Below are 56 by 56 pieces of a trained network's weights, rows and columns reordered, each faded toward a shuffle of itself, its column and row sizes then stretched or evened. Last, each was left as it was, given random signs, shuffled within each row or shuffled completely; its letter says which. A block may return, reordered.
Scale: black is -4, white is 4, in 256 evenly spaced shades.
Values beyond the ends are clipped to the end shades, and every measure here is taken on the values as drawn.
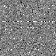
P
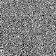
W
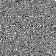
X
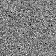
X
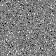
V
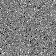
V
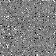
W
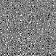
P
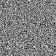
X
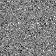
X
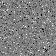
V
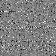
X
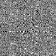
P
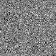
W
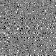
P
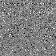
X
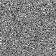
X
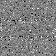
X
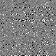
P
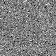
V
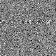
W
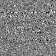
X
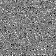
X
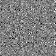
W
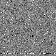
X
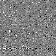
P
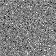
V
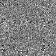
W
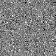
W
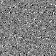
X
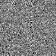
W
